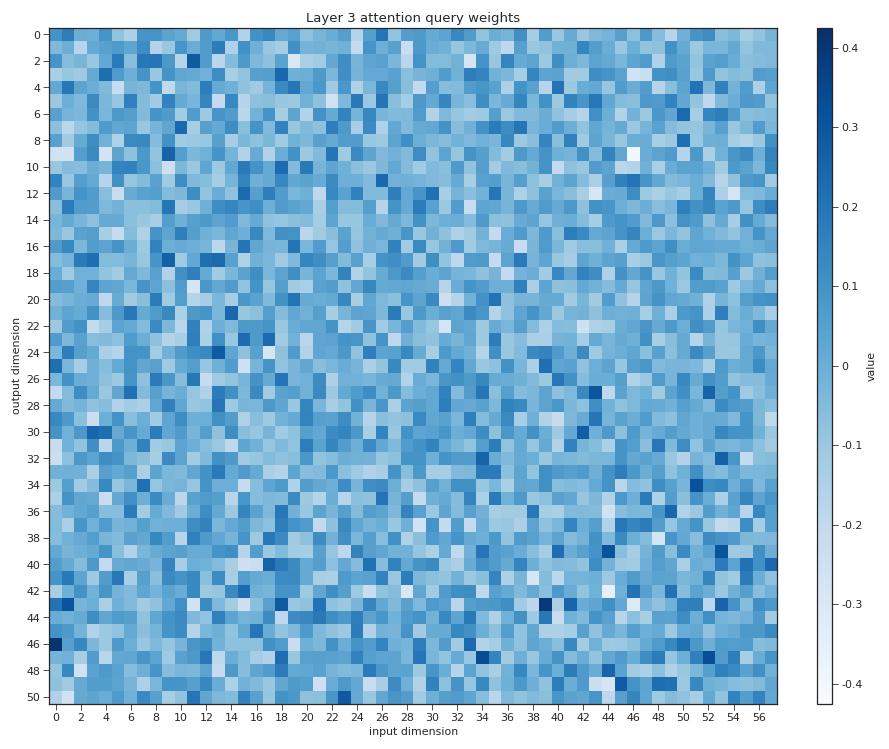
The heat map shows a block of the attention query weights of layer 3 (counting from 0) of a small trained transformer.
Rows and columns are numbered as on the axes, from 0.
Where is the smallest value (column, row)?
46, 9
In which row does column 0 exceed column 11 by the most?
43
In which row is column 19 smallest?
2
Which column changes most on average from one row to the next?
15
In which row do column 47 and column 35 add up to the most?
35
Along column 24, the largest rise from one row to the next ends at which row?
5
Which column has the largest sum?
18
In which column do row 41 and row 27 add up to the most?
52
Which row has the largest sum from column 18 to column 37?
44
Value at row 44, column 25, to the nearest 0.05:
0.05
